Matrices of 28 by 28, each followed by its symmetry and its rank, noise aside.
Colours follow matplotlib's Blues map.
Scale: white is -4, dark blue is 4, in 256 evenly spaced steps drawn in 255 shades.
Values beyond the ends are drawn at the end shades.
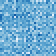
no symmetry, rank six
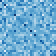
symmetric, rank four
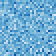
antisymmetric, rank six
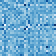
no symmetry, rank four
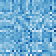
antisymmetric, rank six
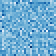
antisymmetric, rank six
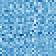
antisymmetric, rank six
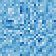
symmetric, rank four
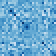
symmetric, rank six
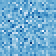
antisymmetric, rank six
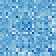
symmetric, rank four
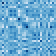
symmetric, rank three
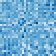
symmetric, rank four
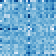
no symmetry, rank three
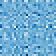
antisymmetric, rank four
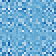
no symmetry, rank three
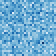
symmetric, rank six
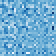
antisymmetric, rank six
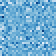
no symmetry, rank six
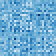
no symmetry, rank four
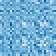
no symmetry, rank four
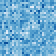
symmetric, rank six
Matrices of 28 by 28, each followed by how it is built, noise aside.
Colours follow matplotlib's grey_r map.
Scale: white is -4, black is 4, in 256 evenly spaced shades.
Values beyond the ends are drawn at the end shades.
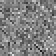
Toeplitz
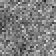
smooth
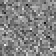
Toeplitz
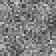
smooth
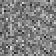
repeating rows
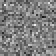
noise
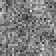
smooth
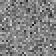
noise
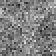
smooth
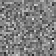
noise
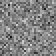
Toeplitz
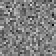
noise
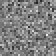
noise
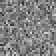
noise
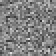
repeating rows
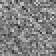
Toeplitz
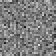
repeating rows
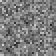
repeating rows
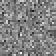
noise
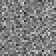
repeating rows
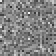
repeating rows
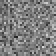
repeating rows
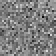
noise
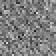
Toeplitz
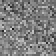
Toeplitz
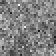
smooth
